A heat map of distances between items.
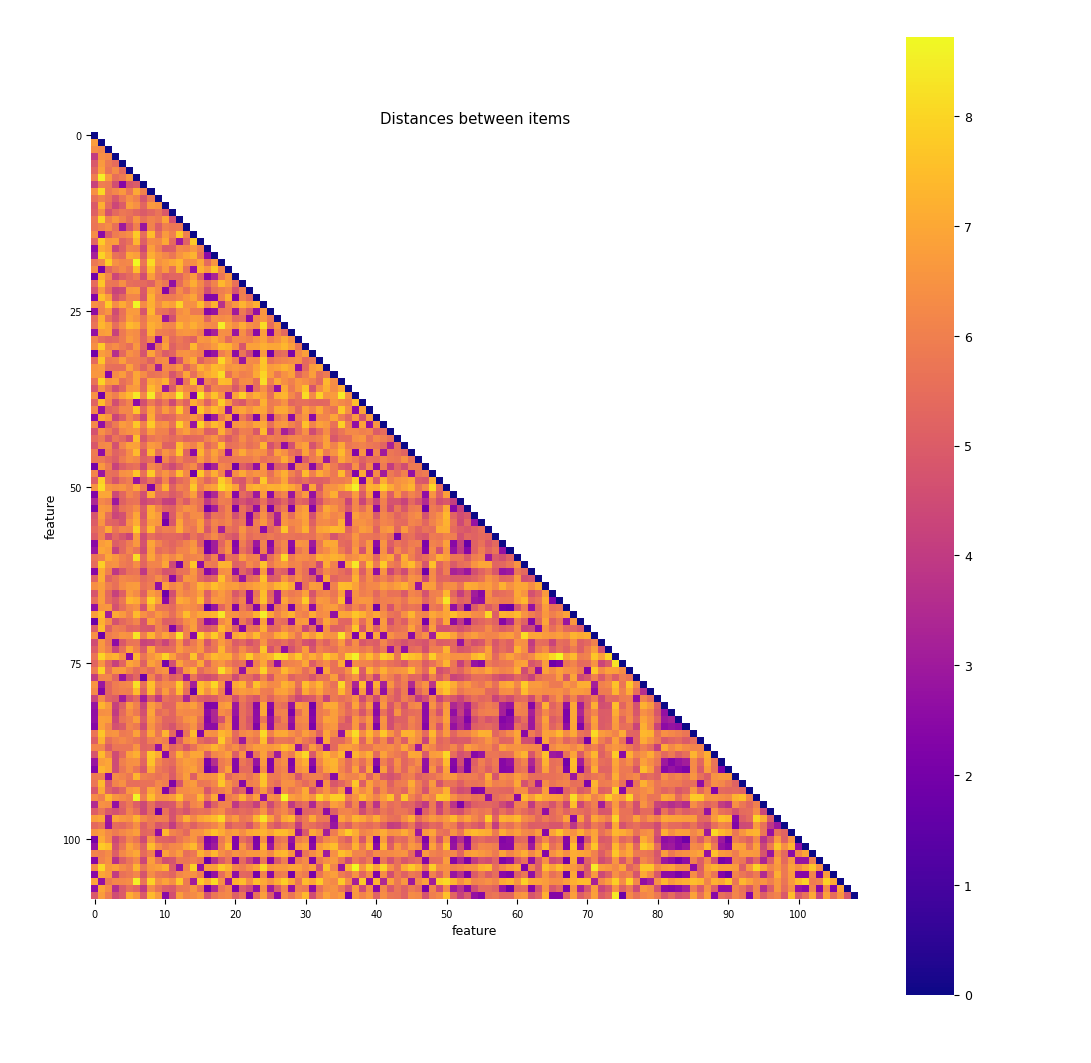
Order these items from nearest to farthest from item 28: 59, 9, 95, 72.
59, 95, 72, 9
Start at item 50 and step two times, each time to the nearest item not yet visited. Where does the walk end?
30
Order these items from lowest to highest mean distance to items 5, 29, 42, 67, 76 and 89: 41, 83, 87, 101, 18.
83, 101, 87, 41, 18
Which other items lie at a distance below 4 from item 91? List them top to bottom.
2, 34, 68, 97, 98
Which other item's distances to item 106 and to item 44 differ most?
27
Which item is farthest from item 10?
74
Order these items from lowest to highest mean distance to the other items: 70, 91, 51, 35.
51, 70, 91, 35
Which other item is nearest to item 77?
7
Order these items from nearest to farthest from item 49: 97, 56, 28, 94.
28, 97, 56, 94
